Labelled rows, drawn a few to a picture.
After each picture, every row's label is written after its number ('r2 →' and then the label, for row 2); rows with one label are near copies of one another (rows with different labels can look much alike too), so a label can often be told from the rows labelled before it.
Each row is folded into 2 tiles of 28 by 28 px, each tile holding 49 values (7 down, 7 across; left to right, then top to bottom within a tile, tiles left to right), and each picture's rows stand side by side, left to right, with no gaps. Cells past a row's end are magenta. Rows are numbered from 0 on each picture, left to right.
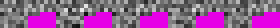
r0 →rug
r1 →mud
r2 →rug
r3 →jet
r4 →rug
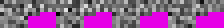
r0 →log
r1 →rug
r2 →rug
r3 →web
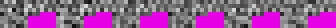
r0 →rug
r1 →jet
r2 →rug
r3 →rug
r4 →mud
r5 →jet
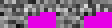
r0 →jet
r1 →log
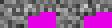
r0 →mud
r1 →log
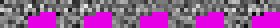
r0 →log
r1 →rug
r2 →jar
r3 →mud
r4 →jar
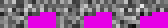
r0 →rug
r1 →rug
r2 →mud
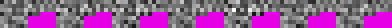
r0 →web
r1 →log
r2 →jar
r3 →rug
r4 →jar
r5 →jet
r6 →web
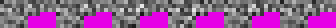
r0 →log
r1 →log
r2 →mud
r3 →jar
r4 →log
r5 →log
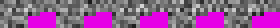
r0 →mud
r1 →web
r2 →mud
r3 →rug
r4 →jar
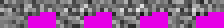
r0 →log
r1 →mud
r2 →mud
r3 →jar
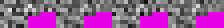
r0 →mud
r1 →web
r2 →jet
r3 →web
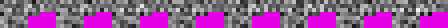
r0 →web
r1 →jet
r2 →mud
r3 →jar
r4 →rug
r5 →rug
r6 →jet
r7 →jar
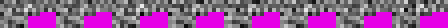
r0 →mud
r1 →web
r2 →mud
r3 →jet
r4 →jet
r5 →jet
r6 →web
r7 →rug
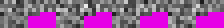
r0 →rug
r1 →log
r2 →rug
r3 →web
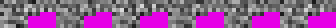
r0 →jet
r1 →log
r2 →log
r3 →jet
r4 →jar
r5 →web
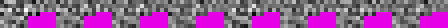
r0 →jar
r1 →log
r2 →mud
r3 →web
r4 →mud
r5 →jet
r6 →jar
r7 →web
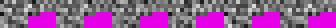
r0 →web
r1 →web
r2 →jar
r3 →rug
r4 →web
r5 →mud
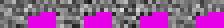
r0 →mud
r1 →jet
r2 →jar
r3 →log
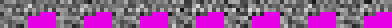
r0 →mud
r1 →jet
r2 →mud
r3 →rug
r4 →jar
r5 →web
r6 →jet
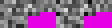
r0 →mud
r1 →web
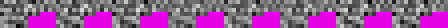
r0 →jet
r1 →mud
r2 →web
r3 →mud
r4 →web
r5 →mud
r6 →web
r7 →web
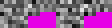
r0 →web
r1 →jet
